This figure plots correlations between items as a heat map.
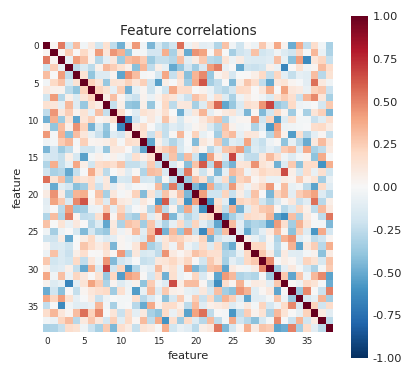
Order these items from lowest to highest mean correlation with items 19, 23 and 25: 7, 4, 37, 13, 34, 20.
20, 4, 7, 34, 13, 37
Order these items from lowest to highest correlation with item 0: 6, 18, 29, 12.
6, 29, 12, 18
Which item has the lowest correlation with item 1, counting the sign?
19
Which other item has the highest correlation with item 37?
31
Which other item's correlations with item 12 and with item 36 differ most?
25
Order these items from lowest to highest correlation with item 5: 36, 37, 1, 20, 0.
0, 37, 1, 20, 36
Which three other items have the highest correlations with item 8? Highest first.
30, 23, 29
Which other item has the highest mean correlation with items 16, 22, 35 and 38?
23
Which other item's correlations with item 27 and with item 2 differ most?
34
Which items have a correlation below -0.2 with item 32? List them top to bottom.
3, 8, 13, 22, 23, 38
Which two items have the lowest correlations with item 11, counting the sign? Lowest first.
10, 30
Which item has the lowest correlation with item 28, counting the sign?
37
